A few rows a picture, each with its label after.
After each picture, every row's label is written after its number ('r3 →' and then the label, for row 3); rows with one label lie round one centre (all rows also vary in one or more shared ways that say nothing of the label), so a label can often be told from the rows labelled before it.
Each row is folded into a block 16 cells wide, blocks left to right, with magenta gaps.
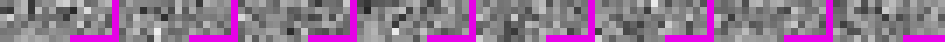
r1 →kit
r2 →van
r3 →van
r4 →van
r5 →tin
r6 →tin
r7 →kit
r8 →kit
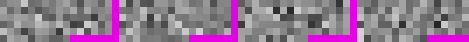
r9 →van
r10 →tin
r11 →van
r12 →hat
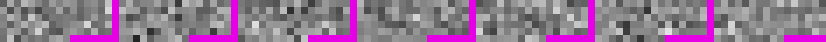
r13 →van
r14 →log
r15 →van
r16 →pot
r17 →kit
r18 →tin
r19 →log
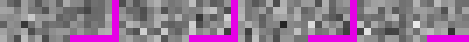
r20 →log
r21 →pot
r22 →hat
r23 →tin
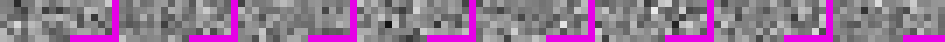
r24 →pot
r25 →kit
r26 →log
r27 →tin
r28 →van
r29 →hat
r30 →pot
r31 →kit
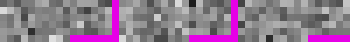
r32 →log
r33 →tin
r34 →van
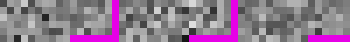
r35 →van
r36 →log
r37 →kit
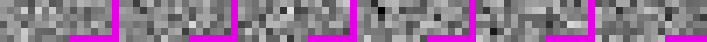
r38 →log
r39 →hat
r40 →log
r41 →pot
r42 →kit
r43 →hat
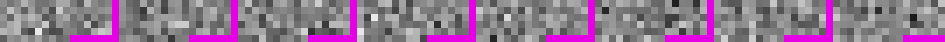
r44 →van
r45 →pot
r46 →log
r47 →hat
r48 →log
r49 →van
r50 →pot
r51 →pot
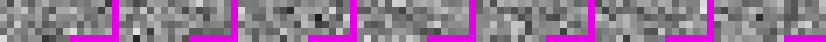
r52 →tin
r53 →log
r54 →pot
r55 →kit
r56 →van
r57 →van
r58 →van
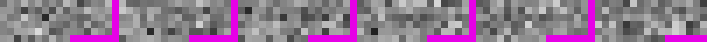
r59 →van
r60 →log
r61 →van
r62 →kit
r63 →kit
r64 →tin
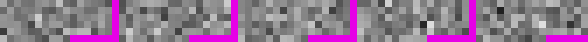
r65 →tin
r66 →van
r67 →hat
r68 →hat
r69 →pot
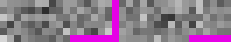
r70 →tin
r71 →kit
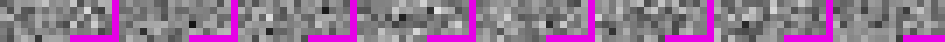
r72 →hat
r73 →van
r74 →log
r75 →kit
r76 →van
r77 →kit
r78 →hat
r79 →kit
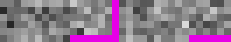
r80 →kit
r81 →pot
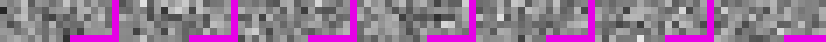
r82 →kit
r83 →kit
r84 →log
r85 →van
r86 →kit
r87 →hat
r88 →tin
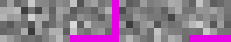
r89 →hat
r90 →kit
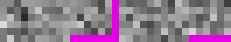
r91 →pot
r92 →tin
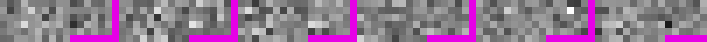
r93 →van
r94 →log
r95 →log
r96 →tin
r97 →pot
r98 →van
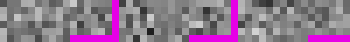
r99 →hat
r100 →log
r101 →log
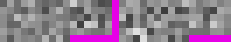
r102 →hat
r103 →log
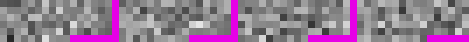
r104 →hat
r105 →van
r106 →van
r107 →pot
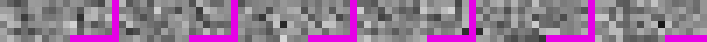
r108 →pot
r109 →pot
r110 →hat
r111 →pot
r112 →tin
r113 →tin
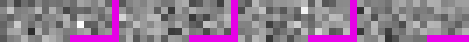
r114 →log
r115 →van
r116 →tin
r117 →tin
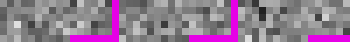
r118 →tin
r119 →tin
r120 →pot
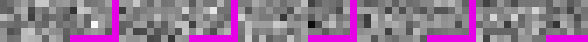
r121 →kit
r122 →tin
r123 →van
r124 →log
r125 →hat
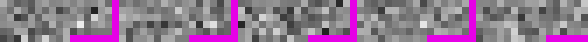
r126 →log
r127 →hat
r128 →van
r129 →pot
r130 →van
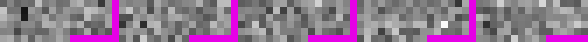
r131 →pot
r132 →log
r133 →log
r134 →van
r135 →kit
